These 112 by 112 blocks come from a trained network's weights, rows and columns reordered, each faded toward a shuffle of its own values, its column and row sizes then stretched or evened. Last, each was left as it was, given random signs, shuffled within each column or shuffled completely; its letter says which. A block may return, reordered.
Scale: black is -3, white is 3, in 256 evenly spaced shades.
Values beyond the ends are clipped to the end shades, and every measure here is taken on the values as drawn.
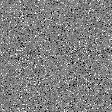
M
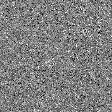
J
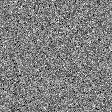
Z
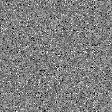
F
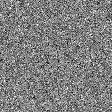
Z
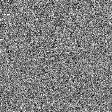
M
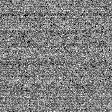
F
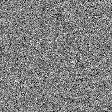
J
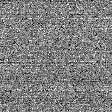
F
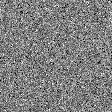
Z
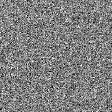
F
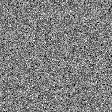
J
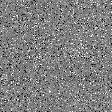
F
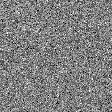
J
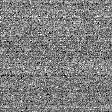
F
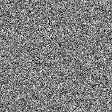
M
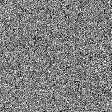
J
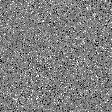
J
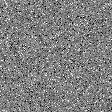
Z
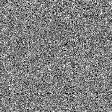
M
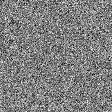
Z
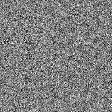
F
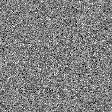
M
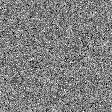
Z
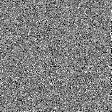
M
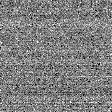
F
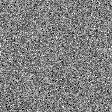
J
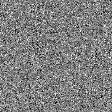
M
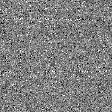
M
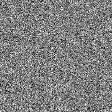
F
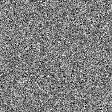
M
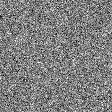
Z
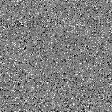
F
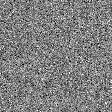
Z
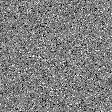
Z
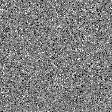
M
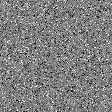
Z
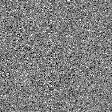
M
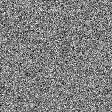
Z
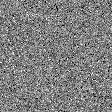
Z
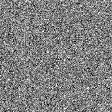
F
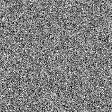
J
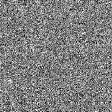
F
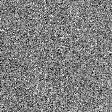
J
